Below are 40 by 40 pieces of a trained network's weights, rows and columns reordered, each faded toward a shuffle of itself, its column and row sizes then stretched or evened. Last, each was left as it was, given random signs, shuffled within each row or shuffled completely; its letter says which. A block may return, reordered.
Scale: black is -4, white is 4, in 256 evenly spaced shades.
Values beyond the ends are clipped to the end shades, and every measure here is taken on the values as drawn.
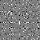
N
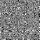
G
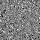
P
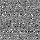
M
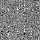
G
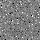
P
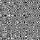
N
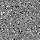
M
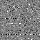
M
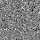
M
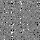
G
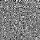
G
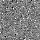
P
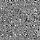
G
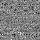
M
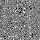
G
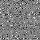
M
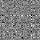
N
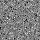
P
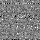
M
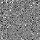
N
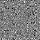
G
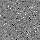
P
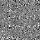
G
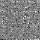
G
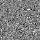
M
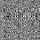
N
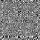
N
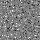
P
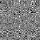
N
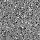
P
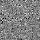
G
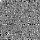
G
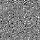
N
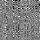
N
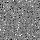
P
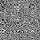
N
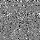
M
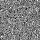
P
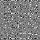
N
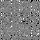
N
